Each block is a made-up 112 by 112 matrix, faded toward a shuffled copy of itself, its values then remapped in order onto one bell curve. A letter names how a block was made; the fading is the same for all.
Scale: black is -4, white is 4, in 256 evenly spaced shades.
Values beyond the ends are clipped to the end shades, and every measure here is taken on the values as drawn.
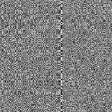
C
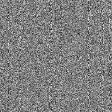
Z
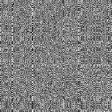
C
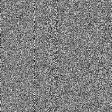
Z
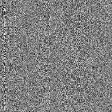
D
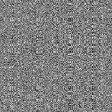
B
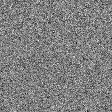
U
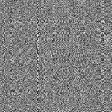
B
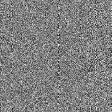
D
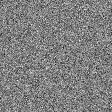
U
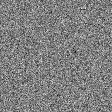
U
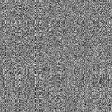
B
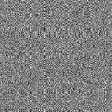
B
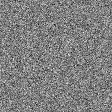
U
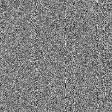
Z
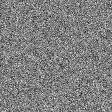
U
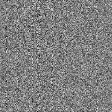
Z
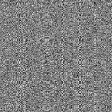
B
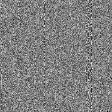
Z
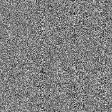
Z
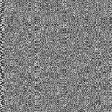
C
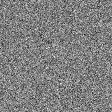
U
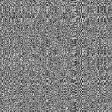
C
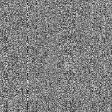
D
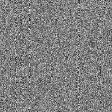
D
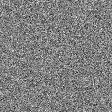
U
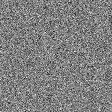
U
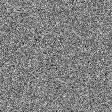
U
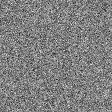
U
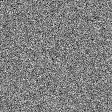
U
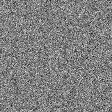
U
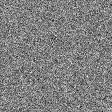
U
